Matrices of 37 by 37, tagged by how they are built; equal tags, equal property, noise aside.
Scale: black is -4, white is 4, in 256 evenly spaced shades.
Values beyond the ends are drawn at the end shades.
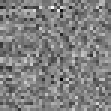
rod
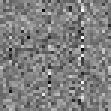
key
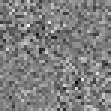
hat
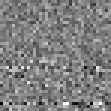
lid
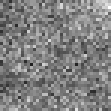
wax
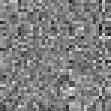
rod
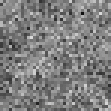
wax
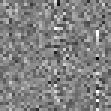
key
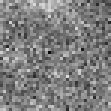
wax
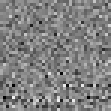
lid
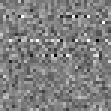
lid
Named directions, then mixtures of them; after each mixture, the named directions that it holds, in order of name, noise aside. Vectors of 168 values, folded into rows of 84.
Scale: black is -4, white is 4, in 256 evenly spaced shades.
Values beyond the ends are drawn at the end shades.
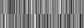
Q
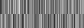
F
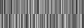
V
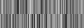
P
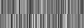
F, P.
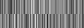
Q, V.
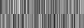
F.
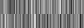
Q.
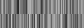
P.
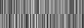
Q, V.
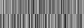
V.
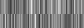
P, Q.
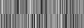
P.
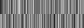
F, V.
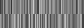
V.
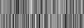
P, Q.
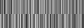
V.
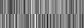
Q, V.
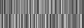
V.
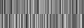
V.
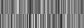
P.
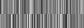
F, P.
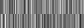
F, Q.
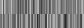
P, V.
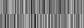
Q, V.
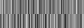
V.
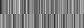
F.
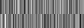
F, Q.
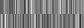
F, Q.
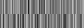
F, V.
